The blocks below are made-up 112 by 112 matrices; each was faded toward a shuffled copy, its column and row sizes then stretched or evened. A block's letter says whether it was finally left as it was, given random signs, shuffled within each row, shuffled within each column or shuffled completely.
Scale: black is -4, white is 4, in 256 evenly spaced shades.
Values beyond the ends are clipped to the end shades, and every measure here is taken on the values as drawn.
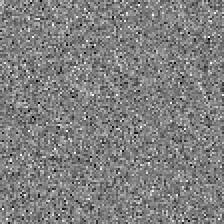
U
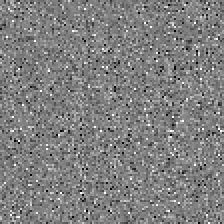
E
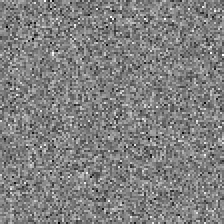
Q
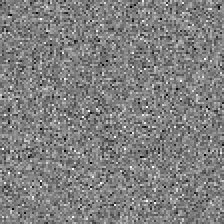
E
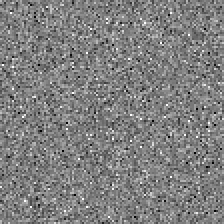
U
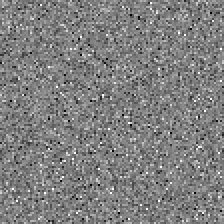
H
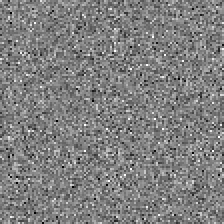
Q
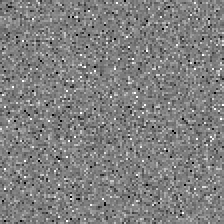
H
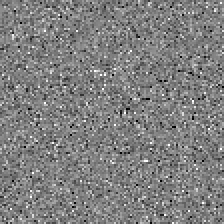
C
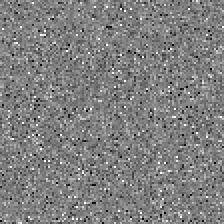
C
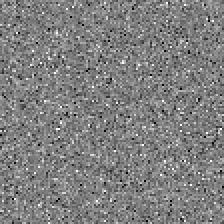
H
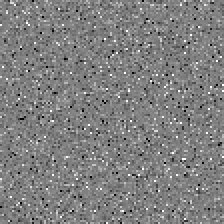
H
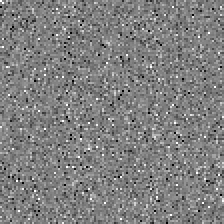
U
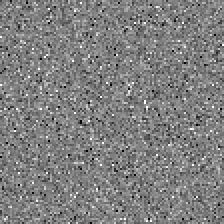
C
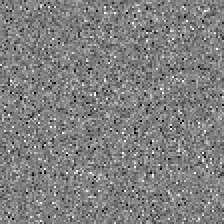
E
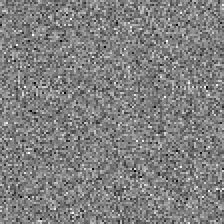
C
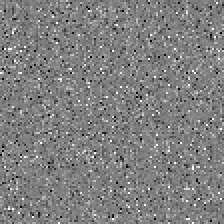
E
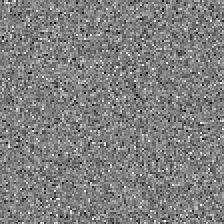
H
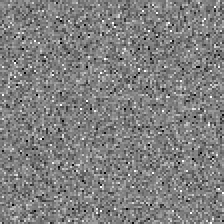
H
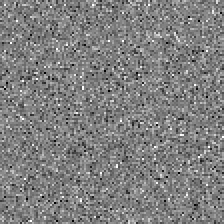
H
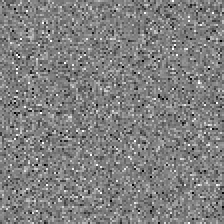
E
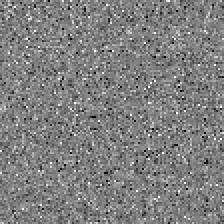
E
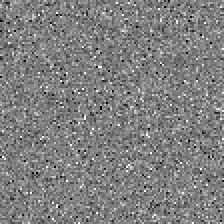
H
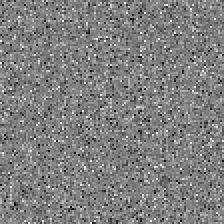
U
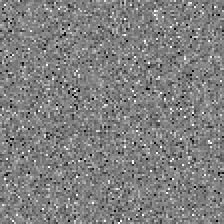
U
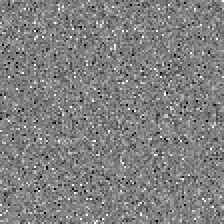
Q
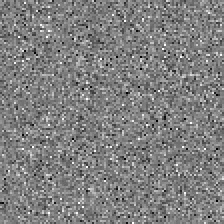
E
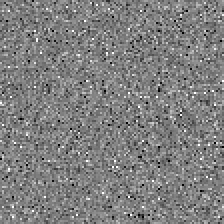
Q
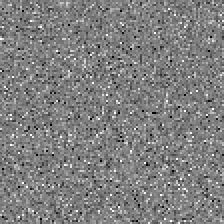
C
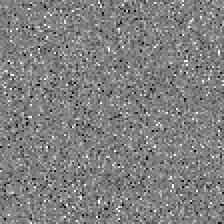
U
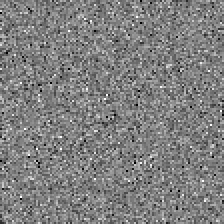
U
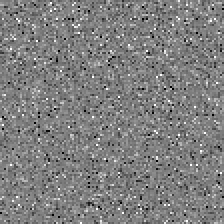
Q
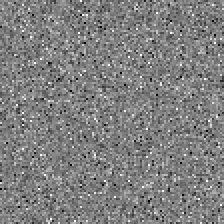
U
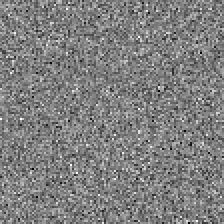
C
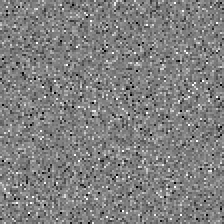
H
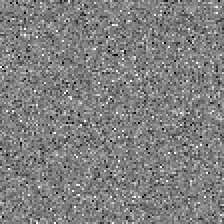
C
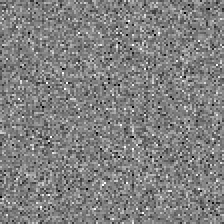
Q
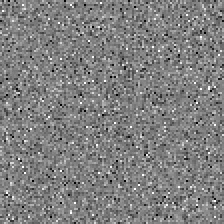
H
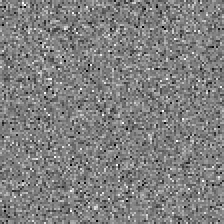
C
